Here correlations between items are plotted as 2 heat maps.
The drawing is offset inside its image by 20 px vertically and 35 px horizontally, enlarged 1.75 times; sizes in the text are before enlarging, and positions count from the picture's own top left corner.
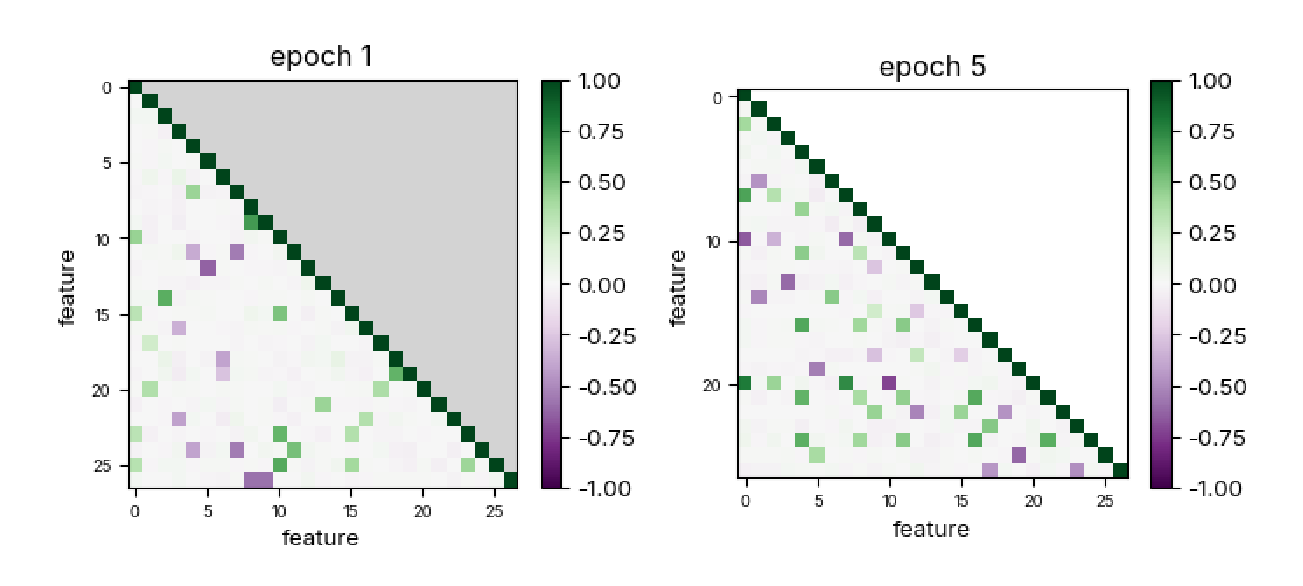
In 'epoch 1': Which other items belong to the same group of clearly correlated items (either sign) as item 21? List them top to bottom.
13
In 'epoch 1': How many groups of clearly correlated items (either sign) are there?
9
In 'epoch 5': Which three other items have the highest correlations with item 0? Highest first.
20, 7, 2
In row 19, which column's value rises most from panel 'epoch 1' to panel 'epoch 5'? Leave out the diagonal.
6
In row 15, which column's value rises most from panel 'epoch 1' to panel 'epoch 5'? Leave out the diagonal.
22
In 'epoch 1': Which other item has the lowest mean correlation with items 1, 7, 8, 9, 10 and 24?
26
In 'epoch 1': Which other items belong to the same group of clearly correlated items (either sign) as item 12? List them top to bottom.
5
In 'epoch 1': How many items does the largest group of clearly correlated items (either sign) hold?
5
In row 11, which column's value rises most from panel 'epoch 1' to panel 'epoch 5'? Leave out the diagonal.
4
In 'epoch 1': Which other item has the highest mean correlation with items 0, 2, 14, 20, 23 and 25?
10
